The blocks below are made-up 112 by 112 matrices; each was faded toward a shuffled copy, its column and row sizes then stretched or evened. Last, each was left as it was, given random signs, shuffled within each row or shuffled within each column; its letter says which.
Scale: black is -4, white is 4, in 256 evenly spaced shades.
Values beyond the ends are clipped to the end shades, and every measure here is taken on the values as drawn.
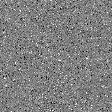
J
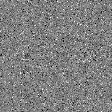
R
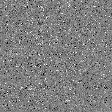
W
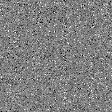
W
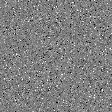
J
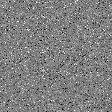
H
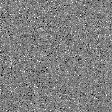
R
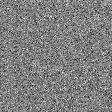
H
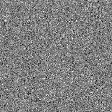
R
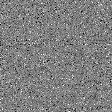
W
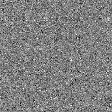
R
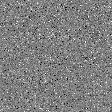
H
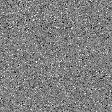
H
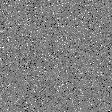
J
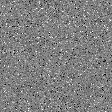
H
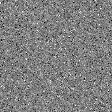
J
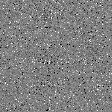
W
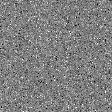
J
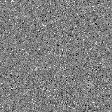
R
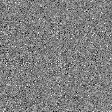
W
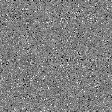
R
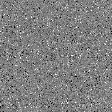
W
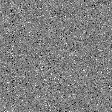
J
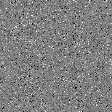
J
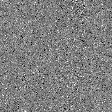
J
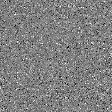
W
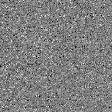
R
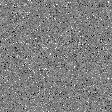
H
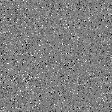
W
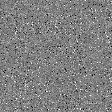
W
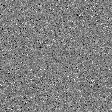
H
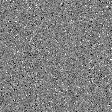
J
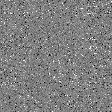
R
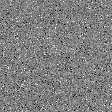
H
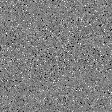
H
